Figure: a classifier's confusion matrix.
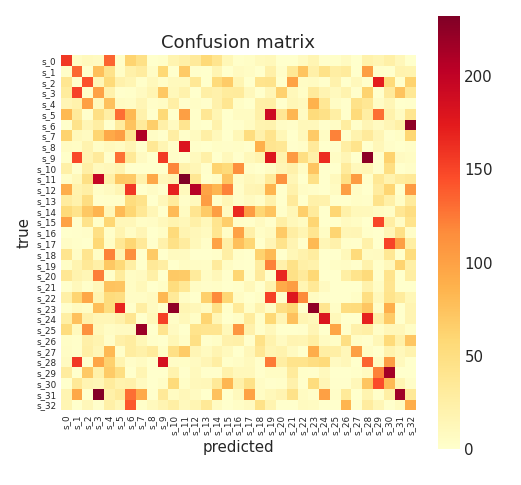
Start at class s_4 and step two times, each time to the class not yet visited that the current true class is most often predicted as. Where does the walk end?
s_29
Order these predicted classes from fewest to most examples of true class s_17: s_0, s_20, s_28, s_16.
s_0, s_28, s_20, s_16
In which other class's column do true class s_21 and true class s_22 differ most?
s_19
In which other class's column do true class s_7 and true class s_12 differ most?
s_10
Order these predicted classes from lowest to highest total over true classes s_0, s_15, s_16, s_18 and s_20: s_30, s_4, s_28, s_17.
s_17, s_28, s_30, s_4
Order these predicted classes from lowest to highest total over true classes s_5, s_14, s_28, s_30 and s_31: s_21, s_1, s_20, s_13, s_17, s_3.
s_20, s_13, s_21, s_17, s_1, s_3
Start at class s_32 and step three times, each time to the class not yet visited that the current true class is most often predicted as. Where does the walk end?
s_11
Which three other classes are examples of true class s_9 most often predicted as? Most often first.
s_28, s_19, s_24
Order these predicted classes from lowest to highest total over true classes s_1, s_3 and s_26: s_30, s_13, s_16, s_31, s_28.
s_13, s_16, s_30, s_31, s_28
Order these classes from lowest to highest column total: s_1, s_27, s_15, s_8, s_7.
s_8, s_27, s_15, s_7, s_1
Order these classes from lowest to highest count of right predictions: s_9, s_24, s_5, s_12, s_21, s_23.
s_21, s_5, s_9, s_24, s_12, s_23
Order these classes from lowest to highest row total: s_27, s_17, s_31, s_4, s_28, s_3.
s_4, s_27, s_3, s_17, s_28, s_31
